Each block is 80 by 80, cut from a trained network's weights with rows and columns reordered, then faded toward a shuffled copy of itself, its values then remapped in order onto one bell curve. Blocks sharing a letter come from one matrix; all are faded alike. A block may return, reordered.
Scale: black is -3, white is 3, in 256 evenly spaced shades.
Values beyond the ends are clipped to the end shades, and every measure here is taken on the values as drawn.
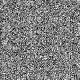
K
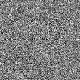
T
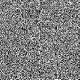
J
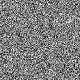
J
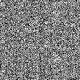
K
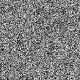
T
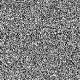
T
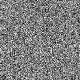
K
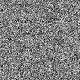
K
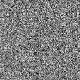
T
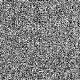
K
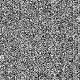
K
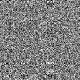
J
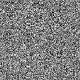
T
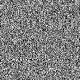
T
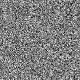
T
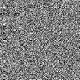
J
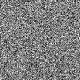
T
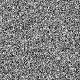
T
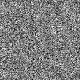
T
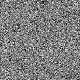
K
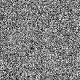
K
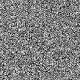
T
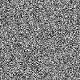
J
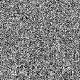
T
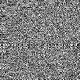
J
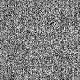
K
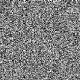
J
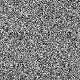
T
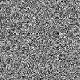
J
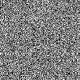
T
